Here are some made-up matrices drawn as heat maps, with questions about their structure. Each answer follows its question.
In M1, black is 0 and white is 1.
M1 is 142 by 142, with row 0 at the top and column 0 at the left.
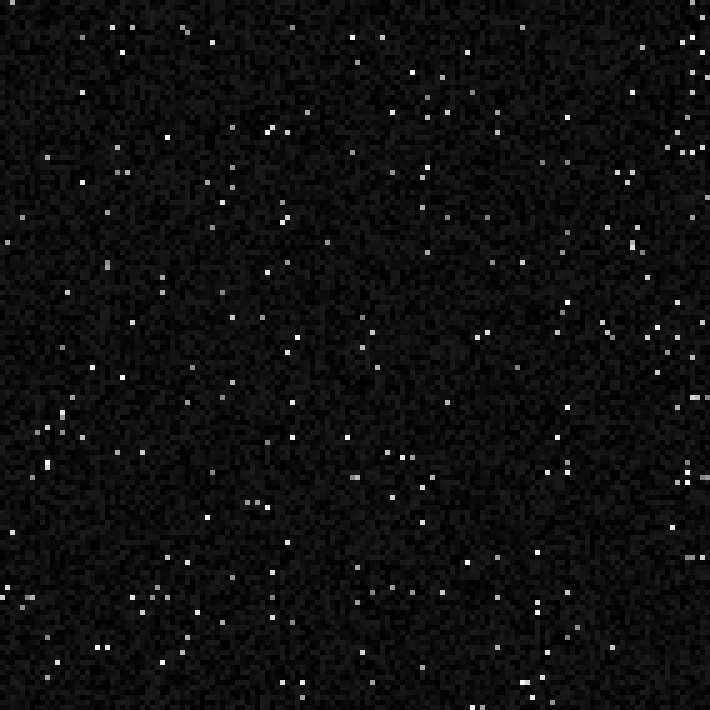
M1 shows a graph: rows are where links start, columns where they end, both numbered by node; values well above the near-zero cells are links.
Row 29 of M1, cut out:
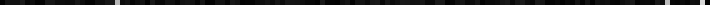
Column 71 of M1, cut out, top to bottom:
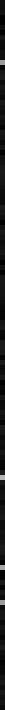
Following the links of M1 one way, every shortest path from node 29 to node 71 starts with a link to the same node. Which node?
node 23
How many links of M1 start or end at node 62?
1
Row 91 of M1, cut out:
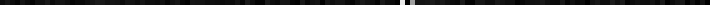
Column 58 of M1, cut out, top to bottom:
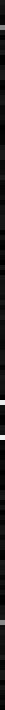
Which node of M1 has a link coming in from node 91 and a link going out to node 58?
node 80
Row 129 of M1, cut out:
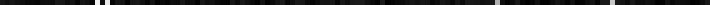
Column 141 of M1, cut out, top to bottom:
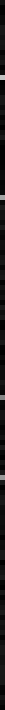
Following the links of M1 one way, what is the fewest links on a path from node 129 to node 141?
3
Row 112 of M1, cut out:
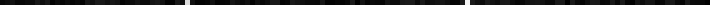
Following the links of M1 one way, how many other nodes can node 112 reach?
8
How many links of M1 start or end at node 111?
7
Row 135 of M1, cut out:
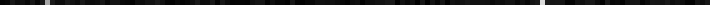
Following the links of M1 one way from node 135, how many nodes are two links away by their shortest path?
2
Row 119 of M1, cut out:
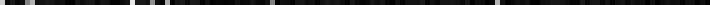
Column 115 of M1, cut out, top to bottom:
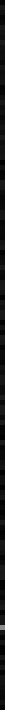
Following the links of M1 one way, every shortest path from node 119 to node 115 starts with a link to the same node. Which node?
node 5
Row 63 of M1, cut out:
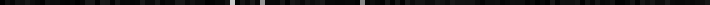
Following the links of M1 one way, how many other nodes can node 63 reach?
11
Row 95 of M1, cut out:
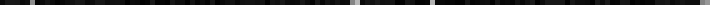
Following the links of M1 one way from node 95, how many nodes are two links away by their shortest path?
9
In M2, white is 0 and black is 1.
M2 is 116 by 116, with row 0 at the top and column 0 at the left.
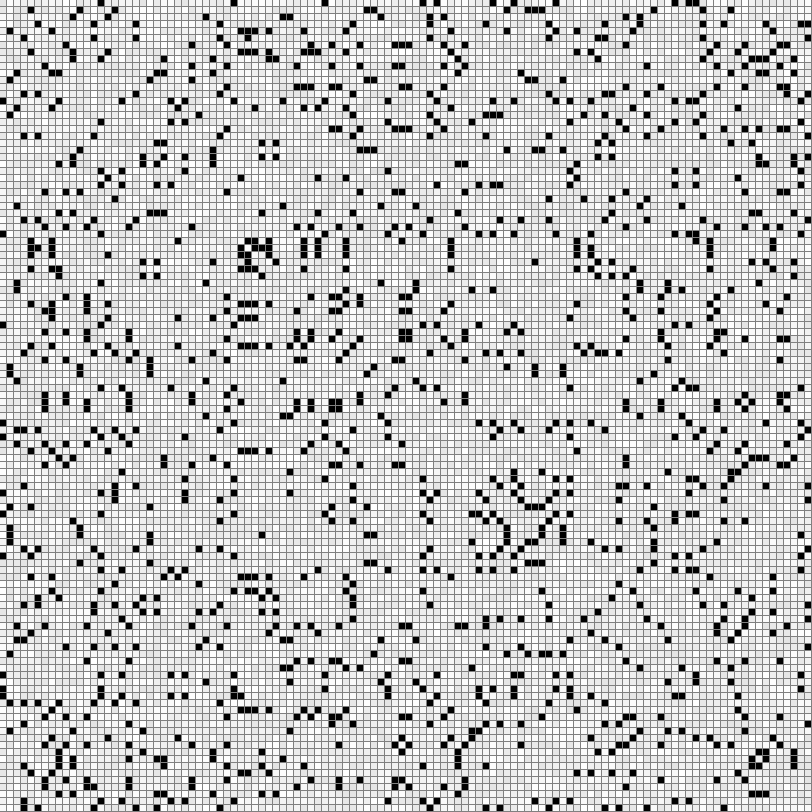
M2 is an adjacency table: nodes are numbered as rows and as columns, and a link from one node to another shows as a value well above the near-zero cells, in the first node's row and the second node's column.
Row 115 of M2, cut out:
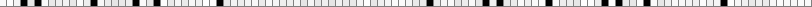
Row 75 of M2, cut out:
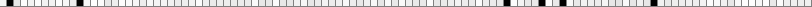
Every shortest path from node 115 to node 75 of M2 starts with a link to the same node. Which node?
node 78
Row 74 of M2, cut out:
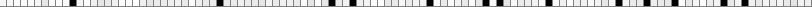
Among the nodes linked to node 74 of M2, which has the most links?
node 106
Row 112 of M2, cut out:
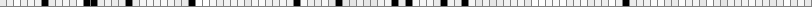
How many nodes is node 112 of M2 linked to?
12
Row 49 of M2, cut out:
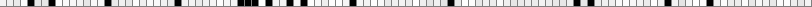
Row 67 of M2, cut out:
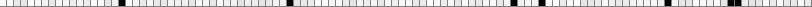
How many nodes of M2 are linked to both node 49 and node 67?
2
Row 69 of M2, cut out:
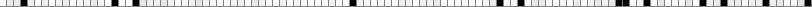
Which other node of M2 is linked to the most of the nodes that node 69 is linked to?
node 61
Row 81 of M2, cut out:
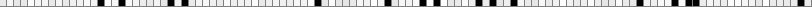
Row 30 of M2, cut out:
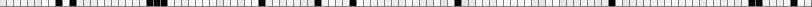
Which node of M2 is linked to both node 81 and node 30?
node 45
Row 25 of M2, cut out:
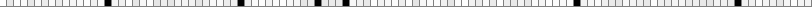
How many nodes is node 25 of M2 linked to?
6
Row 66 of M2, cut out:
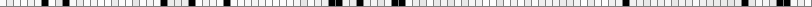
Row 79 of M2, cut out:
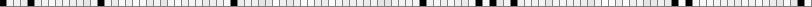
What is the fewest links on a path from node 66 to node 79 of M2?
4
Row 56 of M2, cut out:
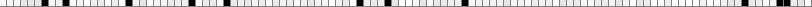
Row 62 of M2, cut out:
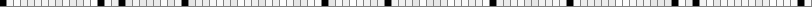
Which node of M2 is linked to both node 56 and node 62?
node 55
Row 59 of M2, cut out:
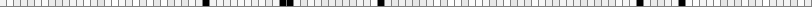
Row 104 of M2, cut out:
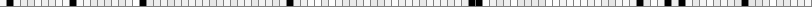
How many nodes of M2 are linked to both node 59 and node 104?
3
